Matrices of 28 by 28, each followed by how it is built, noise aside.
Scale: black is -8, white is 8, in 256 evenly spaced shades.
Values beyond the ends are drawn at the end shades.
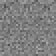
repeating columns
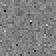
sparse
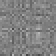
low rank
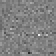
uneven rows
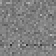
uneven rows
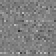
uneven rows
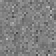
uneven columns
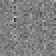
uneven columns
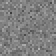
noise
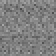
repeating columns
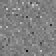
sparse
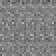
repeating columns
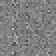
uneven columns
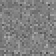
repeating columns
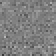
uneven rows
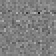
uneven rows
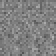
repeating columns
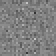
uneven columns
